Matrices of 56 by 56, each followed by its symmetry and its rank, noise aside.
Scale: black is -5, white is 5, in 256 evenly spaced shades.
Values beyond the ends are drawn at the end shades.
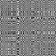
no symmetry, rank two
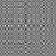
no symmetry, rank two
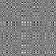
no symmetry, rank two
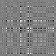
symmetric, rank one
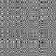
no symmetry, rank three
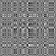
no symmetry, rank two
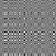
no symmetry, rank one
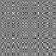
symmetric, rank two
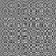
antisymmetric, rank two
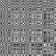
symmetric, rank two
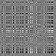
symmetric, rank one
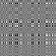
no symmetry, rank one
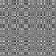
symmetric, rank one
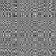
no symmetry, rank three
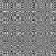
no symmetry, rank three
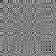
symmetric, rank two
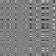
no symmetry, rank one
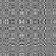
no symmetry, rank two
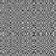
no symmetry, rank three
